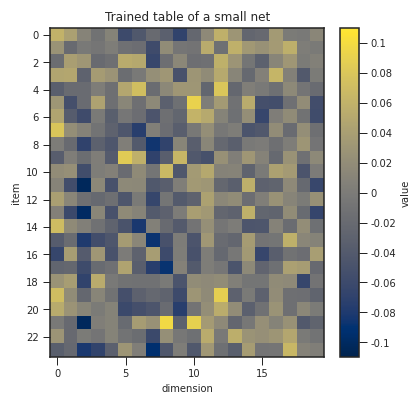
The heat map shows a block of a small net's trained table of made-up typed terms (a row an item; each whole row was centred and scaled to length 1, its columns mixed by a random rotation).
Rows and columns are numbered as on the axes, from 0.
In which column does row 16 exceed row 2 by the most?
7
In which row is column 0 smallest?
16
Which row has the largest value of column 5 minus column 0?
9
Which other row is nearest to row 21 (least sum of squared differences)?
10
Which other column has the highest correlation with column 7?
3
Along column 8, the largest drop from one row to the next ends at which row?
11
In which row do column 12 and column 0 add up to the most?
19
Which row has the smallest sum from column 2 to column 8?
8
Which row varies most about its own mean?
21
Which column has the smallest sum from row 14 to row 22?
2
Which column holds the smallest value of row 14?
6
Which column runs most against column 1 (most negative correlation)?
14
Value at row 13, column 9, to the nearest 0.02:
0
